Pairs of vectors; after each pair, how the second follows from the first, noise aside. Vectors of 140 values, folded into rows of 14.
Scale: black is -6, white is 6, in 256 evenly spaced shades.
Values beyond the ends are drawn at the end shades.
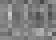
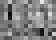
negated, scaled up.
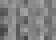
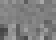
partly zeroed.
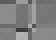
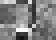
negated, scaled up.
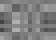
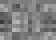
copied.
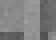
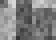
reversed, negated, scaled up.
